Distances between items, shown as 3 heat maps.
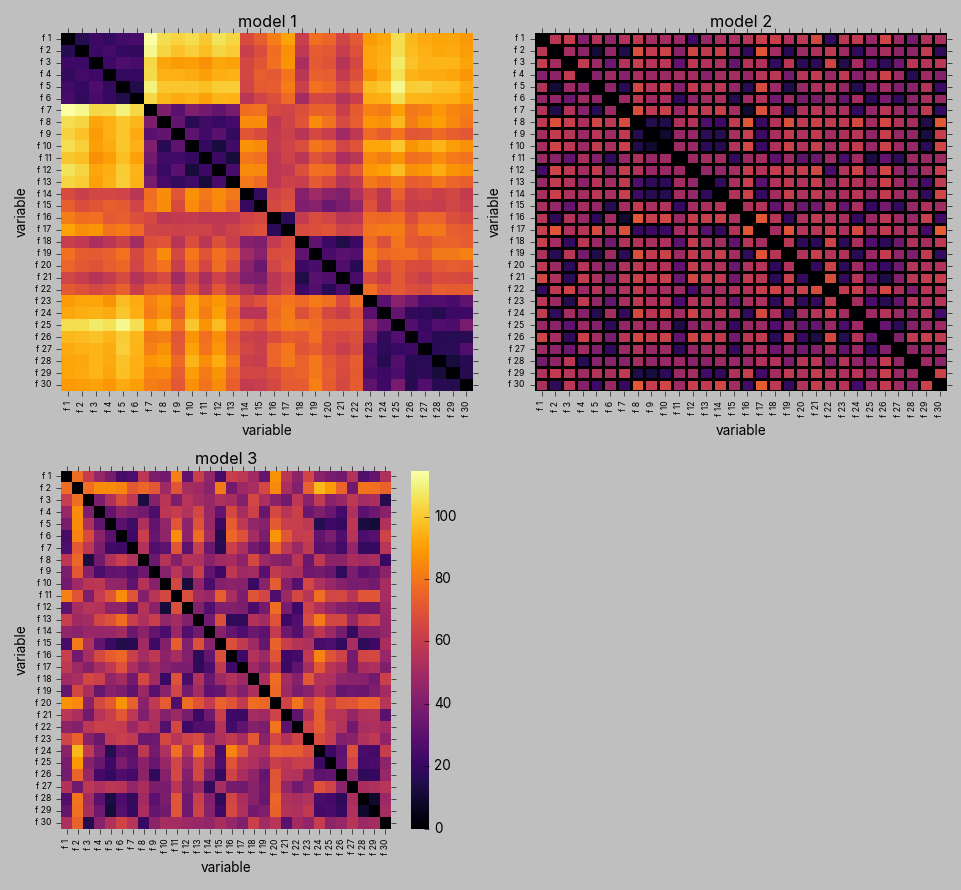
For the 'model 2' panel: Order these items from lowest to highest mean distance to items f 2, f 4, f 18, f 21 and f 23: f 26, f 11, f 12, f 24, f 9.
f 26, f 11, f 24, f 9, f 12
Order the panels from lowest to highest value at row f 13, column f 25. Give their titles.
model 2, model 3, model 1
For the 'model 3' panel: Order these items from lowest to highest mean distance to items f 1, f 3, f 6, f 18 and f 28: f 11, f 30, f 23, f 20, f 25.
f 25, f 30, f 23, f 11, f 20
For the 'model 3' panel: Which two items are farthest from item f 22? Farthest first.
f 20, f 24
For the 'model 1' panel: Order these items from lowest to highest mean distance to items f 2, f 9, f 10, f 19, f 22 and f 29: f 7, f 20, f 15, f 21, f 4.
f 21, f 20, f 15, f 7, f 4
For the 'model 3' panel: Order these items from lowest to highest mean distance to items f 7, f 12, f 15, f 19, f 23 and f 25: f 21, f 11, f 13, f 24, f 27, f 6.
f 6, f 24, f 27, f 21, f 13, f 11
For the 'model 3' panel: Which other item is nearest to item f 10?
f 12
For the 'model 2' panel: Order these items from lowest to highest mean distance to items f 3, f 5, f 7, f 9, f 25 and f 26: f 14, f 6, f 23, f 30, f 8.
f 23, f 6, f 30, f 14, f 8
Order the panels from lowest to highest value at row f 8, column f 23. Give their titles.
model 3, model 2, model 1
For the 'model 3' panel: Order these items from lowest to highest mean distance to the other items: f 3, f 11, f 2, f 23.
f 3, f 23, f 11, f 2
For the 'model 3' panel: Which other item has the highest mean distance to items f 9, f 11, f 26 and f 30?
f 2
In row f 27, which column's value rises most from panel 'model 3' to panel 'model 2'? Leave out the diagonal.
f 14
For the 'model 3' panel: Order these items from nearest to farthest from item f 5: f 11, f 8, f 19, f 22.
f 19, f 8, f 22, f 11
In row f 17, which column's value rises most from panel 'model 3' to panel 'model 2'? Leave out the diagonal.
f 16
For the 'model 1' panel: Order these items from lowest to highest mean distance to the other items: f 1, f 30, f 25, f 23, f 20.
f 20, f 30, f 23, f 25, f 1
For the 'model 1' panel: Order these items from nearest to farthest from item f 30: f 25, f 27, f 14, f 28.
f 28, f 27, f 25, f 14
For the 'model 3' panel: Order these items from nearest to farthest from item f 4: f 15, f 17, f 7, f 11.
f 15, f 7, f 17, f 11
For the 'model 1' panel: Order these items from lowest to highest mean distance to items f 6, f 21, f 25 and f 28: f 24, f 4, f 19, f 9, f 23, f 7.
f 24, f 23, f 19, f 4, f 9, f 7
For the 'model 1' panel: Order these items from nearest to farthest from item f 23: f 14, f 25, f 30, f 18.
f 30, f 25, f 14, f 18
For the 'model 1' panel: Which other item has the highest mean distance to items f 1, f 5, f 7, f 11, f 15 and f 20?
f 25
